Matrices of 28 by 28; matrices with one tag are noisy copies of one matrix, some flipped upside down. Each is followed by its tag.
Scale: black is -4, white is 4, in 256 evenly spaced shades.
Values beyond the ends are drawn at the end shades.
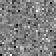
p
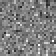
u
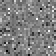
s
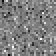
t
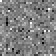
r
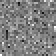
r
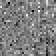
u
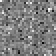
r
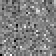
p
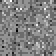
p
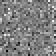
s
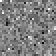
r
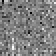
t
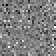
s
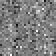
p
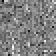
t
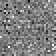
s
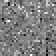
u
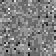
s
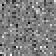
p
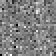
p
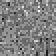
u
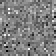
s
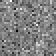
p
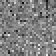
u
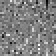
u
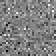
s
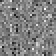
p
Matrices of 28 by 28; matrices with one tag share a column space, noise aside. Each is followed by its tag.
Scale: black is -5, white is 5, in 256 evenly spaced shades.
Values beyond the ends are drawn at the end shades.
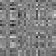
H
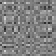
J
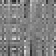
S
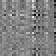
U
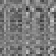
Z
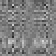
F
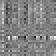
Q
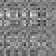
H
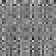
S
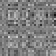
H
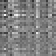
U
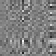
F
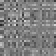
H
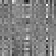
S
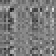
Z
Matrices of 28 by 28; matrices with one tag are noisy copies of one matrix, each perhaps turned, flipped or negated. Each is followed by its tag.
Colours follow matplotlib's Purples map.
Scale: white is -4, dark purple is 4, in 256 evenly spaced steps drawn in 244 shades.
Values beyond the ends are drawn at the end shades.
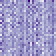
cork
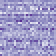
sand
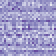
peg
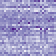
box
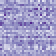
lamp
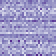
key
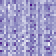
lamp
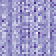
peg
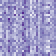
lamp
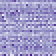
cork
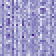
sand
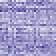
box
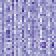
sand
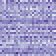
cork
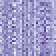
key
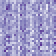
lamp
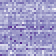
box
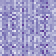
key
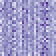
key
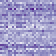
box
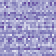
peg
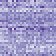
box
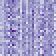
key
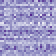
lamp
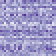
lamp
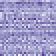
cork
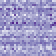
lamp
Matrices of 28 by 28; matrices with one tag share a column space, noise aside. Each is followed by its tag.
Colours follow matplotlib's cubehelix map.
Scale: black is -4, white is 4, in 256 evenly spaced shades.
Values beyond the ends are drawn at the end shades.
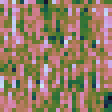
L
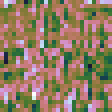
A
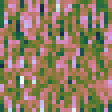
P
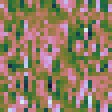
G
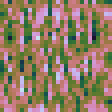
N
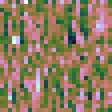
L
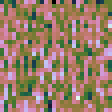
A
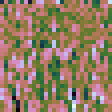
A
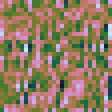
G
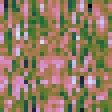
P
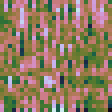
P
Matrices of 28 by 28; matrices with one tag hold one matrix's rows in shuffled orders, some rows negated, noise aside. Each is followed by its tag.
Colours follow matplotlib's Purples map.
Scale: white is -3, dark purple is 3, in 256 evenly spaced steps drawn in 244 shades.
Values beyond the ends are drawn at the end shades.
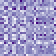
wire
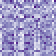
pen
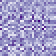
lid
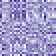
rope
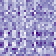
wire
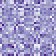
pen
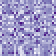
pen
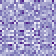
pen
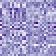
rope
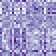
rope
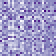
lid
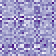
pen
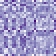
wire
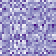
rope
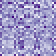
pen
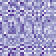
lid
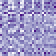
lid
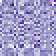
pen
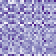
lid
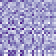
lid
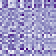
lid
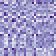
wire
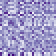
lid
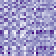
wire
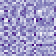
wire
